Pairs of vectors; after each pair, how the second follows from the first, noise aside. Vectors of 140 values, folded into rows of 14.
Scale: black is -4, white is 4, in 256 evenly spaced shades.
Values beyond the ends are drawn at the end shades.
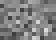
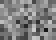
sign-scrambled.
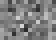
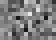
sign-scrambled.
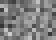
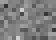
reversed, partly zeroed.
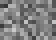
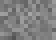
wrapped around, negated, shrunk.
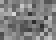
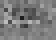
reversed, partly zeroed.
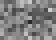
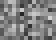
negated.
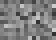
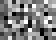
wrapped around, negated, scaled up.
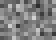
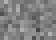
wrapped around, negated, shrunk.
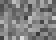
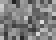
negated.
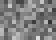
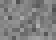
reversed, negated, shrunk.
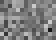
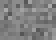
reversed, negated, shrunk.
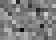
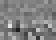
reversed, partly zeroed.
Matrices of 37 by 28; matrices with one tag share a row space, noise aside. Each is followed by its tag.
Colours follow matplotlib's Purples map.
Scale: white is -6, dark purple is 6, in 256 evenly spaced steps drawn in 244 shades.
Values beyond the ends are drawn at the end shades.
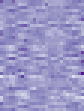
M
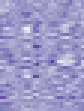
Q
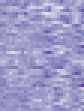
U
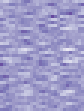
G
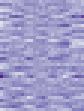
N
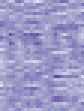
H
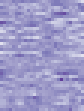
H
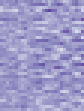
U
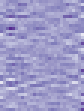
M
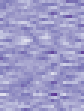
G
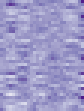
M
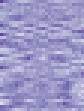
N
